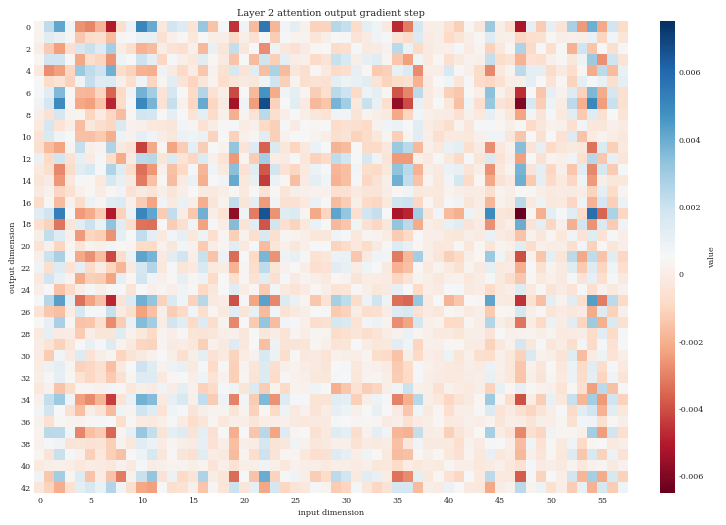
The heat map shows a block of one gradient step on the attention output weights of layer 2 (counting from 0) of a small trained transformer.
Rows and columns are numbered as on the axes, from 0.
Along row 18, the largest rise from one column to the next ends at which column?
23
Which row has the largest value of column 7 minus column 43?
4
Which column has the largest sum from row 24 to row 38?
10
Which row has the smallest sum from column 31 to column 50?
7
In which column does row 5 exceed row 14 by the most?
22
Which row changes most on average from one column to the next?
17
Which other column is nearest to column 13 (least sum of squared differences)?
30
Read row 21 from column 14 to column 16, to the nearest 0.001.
0.002 0 0.002
